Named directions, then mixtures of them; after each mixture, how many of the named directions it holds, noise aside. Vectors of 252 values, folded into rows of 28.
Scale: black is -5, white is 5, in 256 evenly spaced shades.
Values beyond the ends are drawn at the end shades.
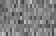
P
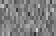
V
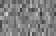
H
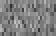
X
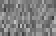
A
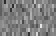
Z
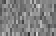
four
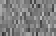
three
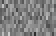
two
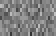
two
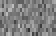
three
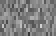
four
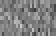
three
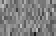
two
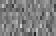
four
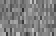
three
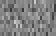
four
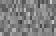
four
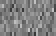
four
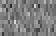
three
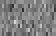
three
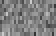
three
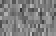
one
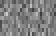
one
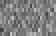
two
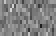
two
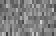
two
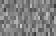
four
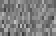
one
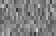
one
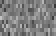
two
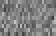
one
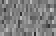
three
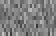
four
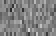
two
